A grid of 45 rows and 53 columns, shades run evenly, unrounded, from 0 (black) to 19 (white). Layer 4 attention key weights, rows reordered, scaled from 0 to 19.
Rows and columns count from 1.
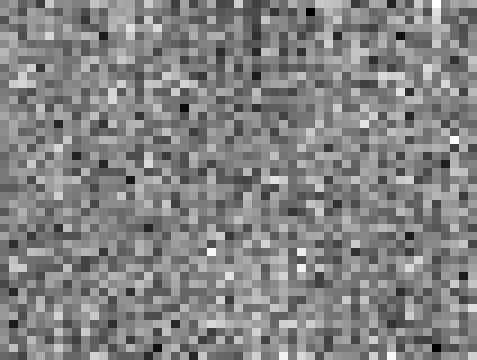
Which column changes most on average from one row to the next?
46
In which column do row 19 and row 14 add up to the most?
7
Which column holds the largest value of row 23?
31
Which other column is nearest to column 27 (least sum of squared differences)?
39
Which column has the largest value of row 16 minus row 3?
10
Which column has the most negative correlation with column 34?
22
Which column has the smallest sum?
33
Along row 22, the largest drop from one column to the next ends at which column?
29
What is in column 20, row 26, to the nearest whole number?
5
